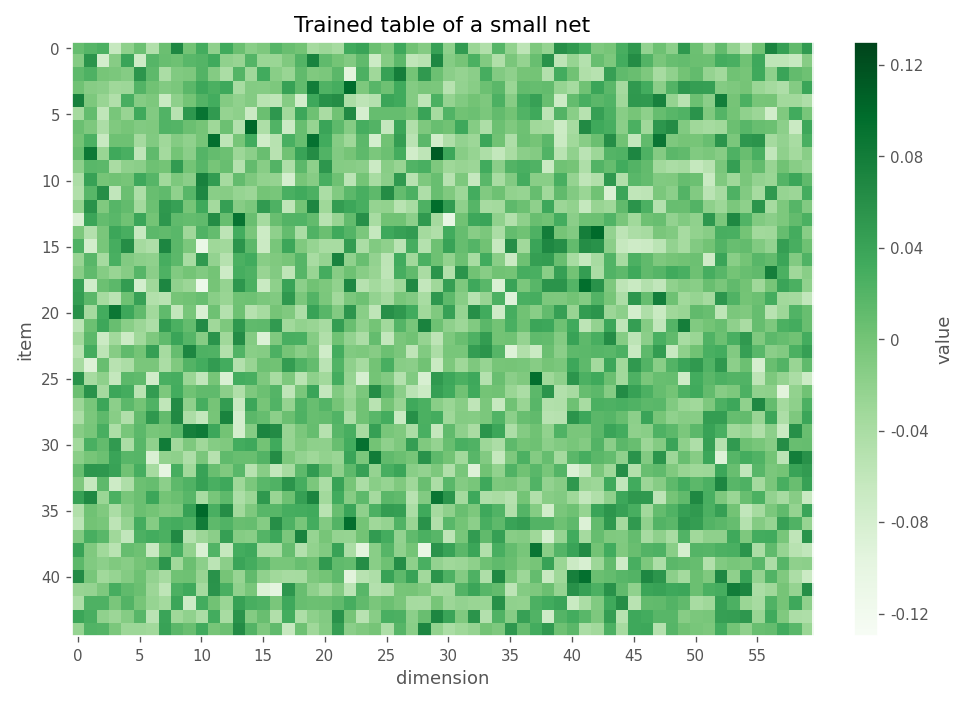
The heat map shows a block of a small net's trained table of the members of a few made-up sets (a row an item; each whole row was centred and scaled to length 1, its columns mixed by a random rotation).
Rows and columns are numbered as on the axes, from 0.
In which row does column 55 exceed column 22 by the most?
2
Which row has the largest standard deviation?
18
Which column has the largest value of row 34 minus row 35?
29
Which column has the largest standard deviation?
10
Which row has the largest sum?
36
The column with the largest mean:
43
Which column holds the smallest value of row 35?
38
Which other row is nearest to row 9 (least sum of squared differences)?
27
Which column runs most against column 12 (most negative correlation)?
13
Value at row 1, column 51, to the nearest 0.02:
0
